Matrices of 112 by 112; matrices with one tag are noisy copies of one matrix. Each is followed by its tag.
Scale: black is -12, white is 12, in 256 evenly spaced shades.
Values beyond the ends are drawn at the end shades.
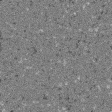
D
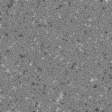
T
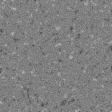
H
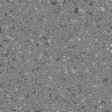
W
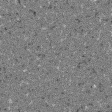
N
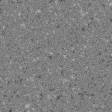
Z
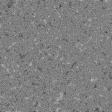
T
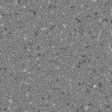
N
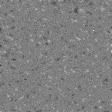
W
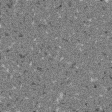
T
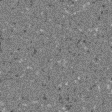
D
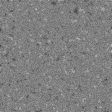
W
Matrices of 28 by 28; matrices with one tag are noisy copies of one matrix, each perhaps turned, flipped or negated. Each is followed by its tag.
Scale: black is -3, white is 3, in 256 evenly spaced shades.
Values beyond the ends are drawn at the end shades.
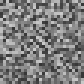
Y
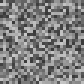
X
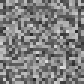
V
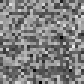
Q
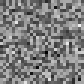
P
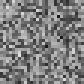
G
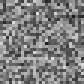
V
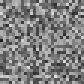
X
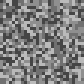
G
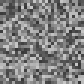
G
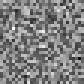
P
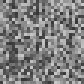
Q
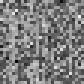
Q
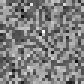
Y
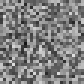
V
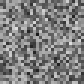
X
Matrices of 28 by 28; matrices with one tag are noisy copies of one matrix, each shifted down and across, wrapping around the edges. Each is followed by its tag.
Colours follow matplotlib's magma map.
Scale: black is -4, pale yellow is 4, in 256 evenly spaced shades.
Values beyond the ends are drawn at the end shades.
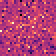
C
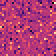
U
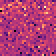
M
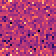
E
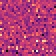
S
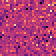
U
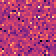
S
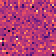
S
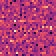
S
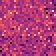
C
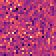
U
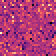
U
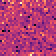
M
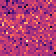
E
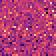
C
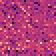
C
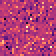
U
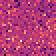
C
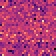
C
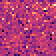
M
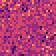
U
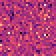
U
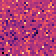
C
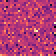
S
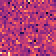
S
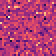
S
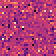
U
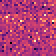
M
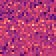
E
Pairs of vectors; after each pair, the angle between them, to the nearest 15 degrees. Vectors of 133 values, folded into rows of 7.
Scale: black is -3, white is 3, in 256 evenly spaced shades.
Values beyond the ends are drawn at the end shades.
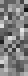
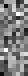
105 degrees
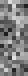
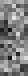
45 degrees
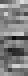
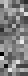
105 degrees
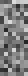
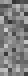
165 degrees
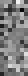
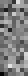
30 degrees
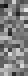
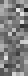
120 degrees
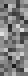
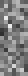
150 degrees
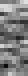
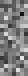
105 degrees
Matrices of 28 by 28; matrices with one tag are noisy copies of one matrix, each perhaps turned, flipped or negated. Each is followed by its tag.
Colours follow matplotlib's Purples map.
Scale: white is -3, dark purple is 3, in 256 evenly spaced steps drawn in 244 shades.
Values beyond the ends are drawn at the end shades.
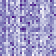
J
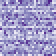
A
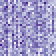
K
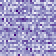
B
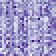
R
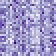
A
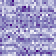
R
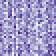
K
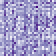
B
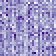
B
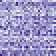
J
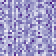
K
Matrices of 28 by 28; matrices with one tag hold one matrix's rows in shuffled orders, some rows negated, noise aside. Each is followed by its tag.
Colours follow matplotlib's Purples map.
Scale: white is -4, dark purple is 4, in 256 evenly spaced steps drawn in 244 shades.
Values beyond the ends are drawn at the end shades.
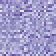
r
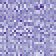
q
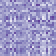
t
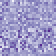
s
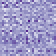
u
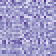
r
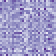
r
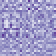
u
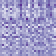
u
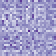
u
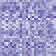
u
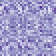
s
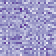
r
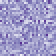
r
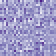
q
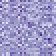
s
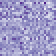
r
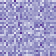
q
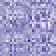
t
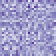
u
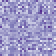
s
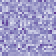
s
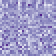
s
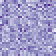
s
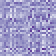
t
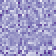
s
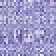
q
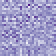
u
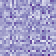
t
